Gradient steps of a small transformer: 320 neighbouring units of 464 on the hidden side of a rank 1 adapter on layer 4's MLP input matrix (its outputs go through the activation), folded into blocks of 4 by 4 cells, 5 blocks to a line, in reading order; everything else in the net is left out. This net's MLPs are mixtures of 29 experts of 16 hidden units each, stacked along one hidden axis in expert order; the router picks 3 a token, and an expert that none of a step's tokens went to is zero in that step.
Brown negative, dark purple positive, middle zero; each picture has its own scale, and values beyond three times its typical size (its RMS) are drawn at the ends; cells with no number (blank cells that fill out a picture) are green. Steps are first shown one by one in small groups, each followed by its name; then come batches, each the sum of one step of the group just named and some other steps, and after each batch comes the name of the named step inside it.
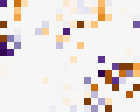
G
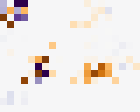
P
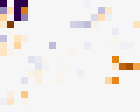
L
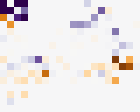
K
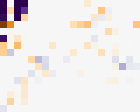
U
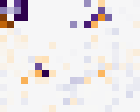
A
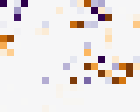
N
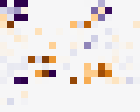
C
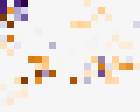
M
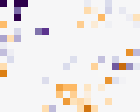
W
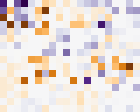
M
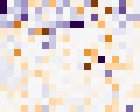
K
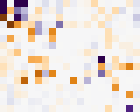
M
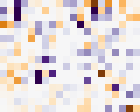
U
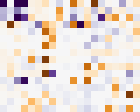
C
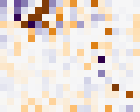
U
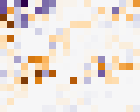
M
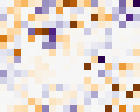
G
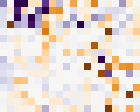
L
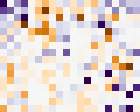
K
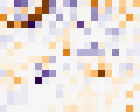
P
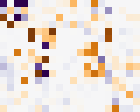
P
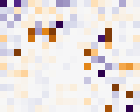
G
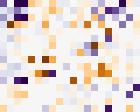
C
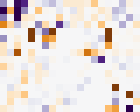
U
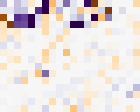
A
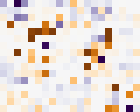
C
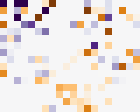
W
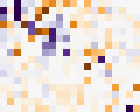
U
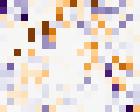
K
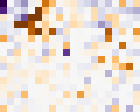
K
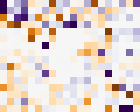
A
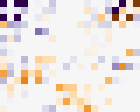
W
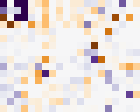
A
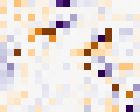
G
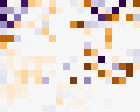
N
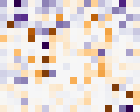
C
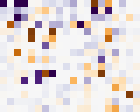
C
